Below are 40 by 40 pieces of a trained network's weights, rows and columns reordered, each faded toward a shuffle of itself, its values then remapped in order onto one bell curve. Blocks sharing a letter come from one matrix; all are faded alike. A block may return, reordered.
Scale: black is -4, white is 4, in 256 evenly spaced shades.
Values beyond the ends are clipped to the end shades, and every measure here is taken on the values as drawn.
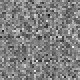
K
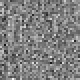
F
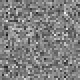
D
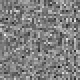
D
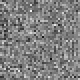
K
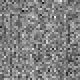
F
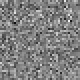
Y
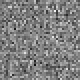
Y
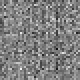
F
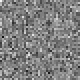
D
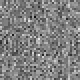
K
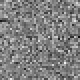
K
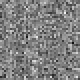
F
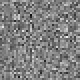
D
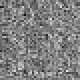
F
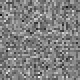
Y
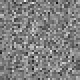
D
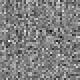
K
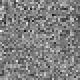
K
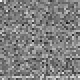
Y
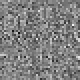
K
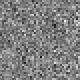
D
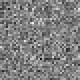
K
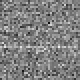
Y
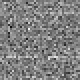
Y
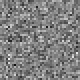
D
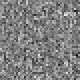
F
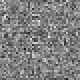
Y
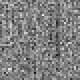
F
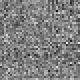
Y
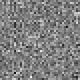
D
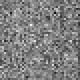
F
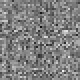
F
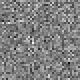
D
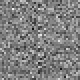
Y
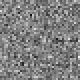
K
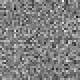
Y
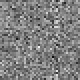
Y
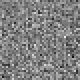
F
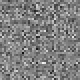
D
